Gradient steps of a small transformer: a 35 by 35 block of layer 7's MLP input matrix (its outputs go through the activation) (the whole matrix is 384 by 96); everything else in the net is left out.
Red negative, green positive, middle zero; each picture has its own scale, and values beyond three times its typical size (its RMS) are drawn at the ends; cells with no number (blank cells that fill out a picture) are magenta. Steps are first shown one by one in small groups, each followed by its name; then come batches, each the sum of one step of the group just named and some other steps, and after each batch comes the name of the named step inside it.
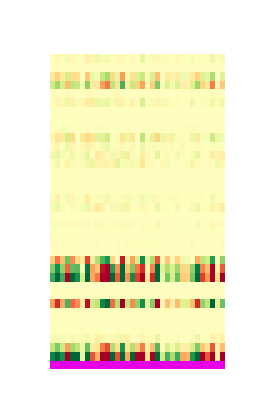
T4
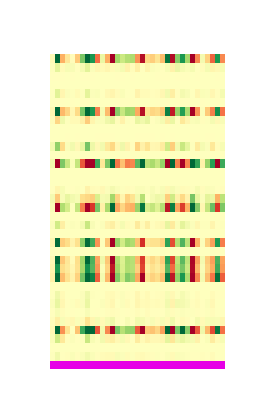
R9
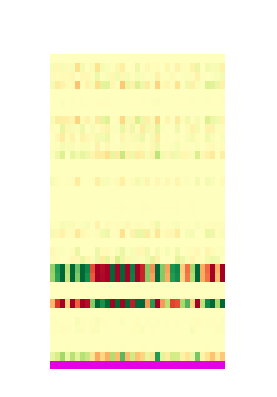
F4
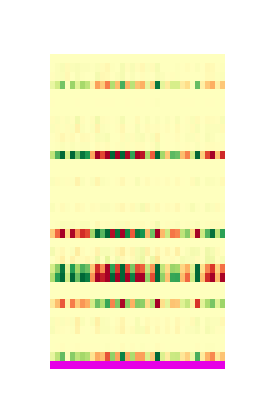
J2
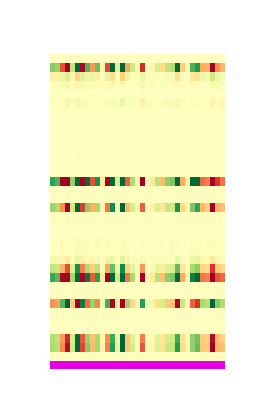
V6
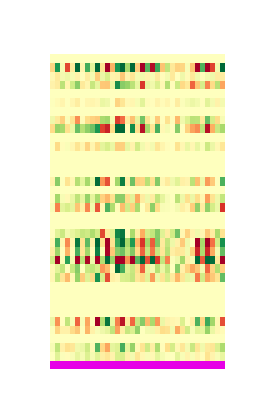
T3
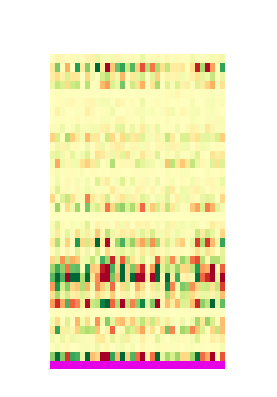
T4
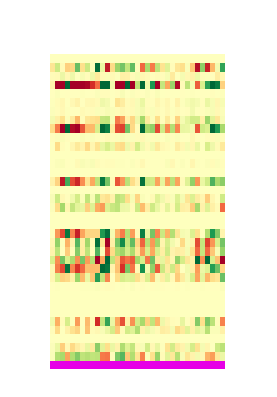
T3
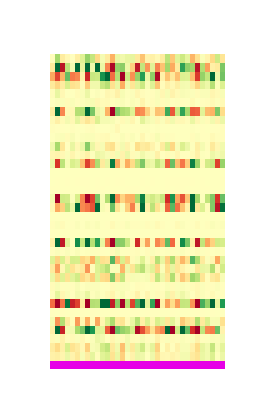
R9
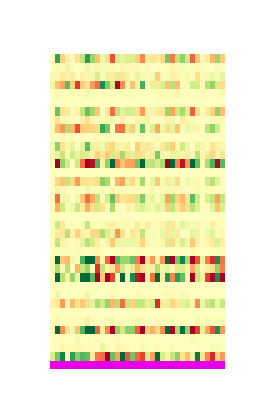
R9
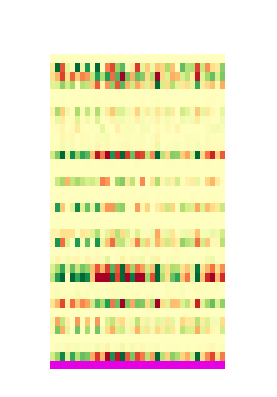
J2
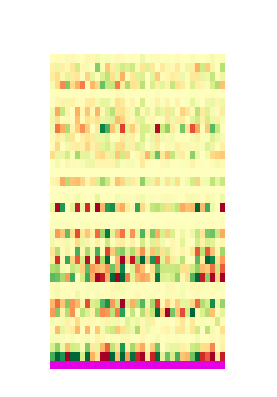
T4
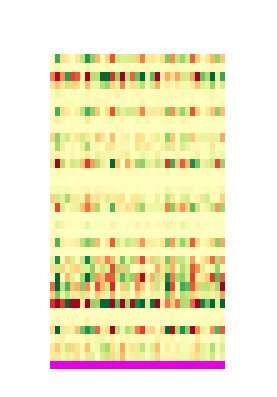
R9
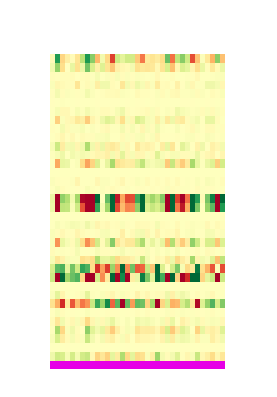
F4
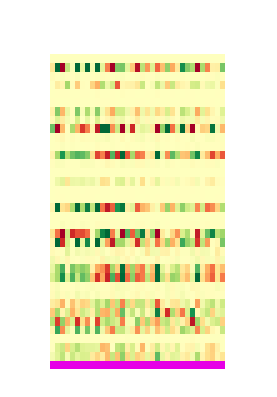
J2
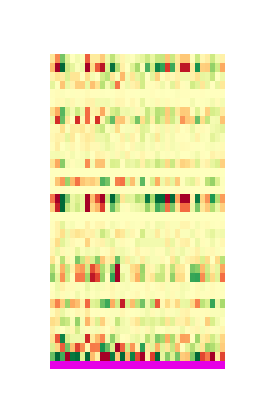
T4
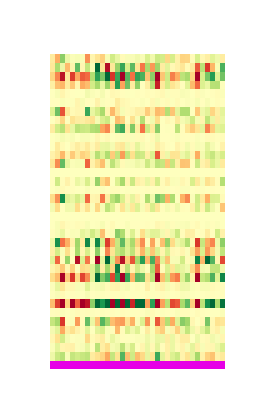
T3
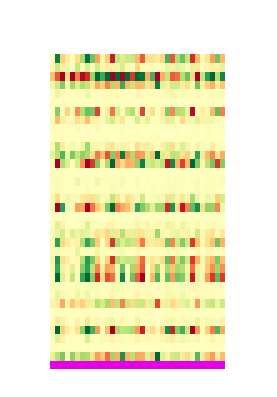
R9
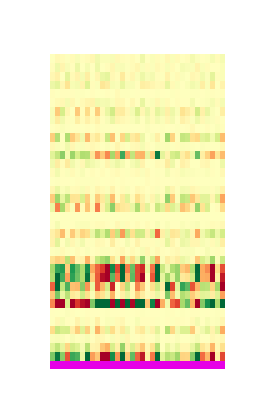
T4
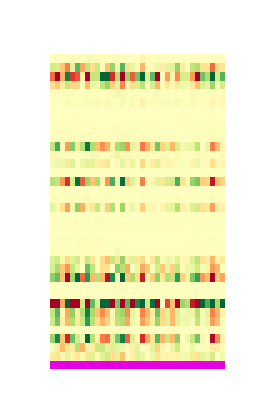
V6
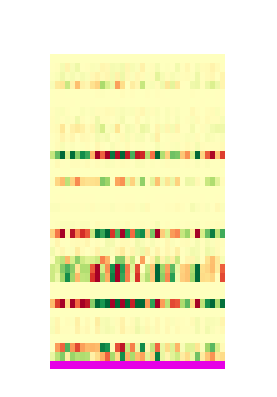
J2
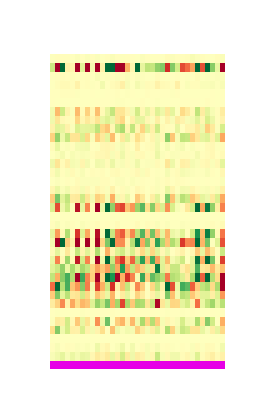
F4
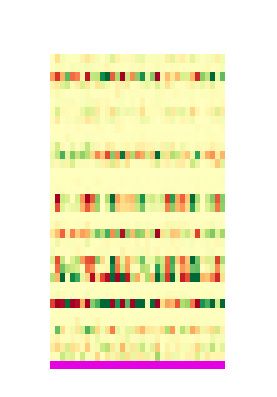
J2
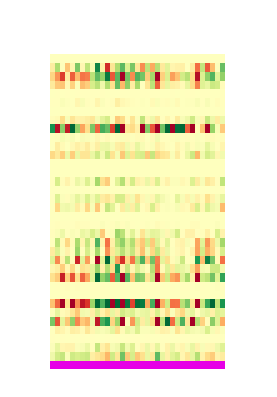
T3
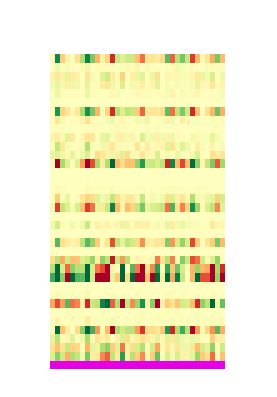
R9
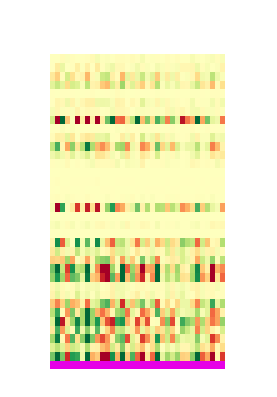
T4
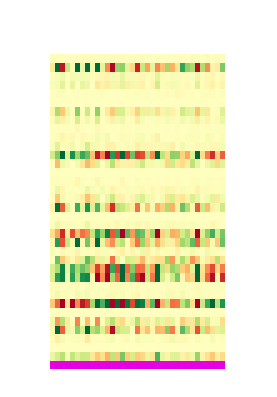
J2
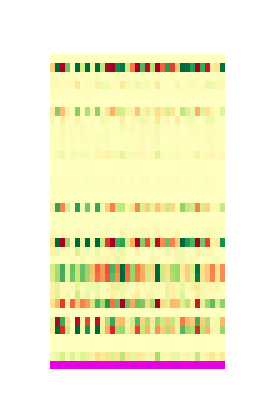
F4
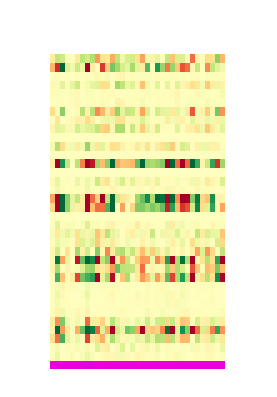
R9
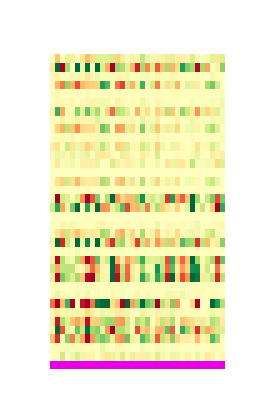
F4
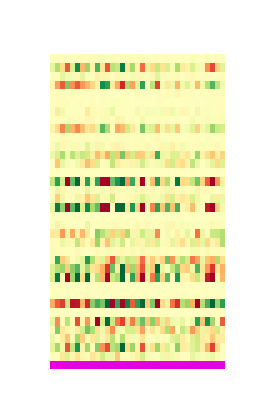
V6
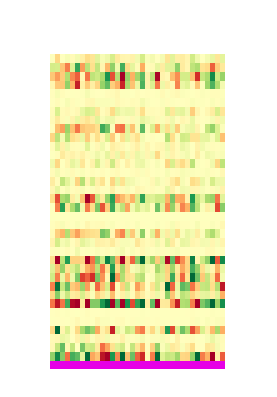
T4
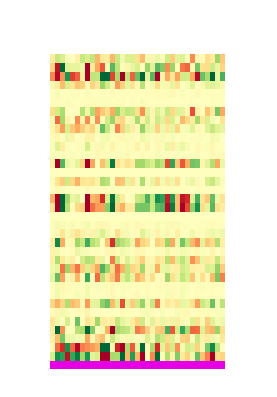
R9
